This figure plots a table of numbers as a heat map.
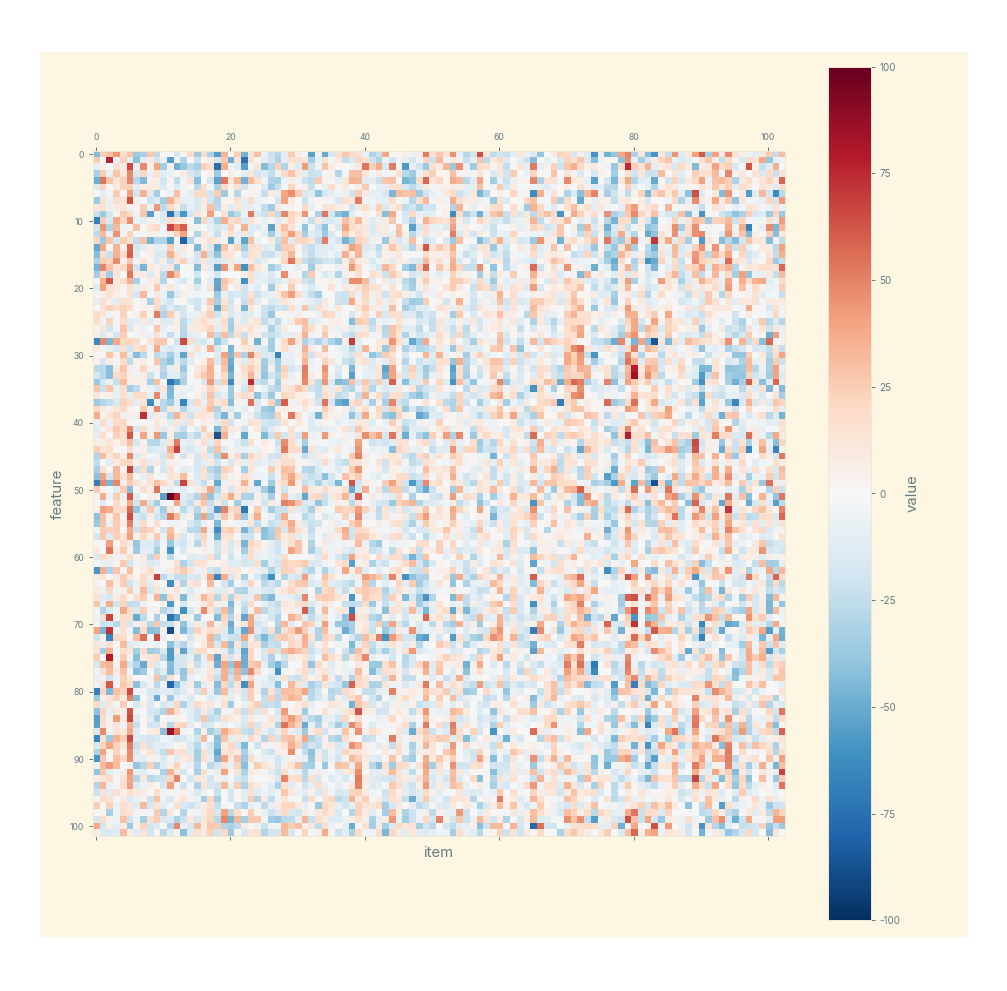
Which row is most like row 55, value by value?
3
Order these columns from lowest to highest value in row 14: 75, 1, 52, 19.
75, 52, 19, 1
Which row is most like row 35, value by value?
67
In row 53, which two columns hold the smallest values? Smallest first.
22, 18
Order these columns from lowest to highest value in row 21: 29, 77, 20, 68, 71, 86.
77, 20, 86, 68, 71, 29
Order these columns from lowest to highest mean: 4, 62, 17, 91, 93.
93, 91, 17, 62, 4
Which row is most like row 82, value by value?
25
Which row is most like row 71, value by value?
74
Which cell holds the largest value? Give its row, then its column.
51, 11
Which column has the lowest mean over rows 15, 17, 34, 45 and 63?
18
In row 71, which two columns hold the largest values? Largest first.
2, 83
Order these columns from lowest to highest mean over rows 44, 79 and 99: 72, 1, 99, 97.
97, 72, 1, 99
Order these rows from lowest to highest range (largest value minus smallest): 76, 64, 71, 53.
64, 76, 53, 71
